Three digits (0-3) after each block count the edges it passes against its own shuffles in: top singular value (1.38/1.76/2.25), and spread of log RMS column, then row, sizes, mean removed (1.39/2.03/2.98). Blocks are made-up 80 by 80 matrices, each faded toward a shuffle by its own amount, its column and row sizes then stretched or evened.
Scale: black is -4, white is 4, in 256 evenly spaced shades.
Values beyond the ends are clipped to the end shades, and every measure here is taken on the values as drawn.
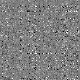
0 2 2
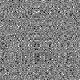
3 0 1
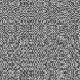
3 1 1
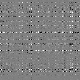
3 2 3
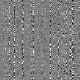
3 3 0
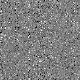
0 2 1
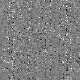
1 2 1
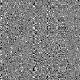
3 2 0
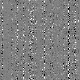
2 3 0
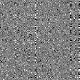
3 2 1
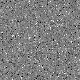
0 1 0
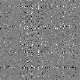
2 2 2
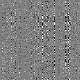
3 3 1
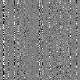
3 3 0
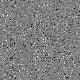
1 1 0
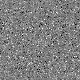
0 0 1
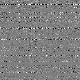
2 1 3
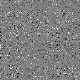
1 1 2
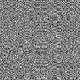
3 0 1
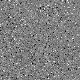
0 1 0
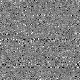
2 0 2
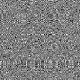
3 0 2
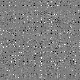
1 2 2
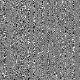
0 3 0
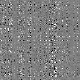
0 3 2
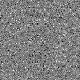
2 0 0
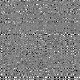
3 1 3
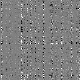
1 3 2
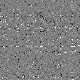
2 1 1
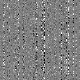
2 3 0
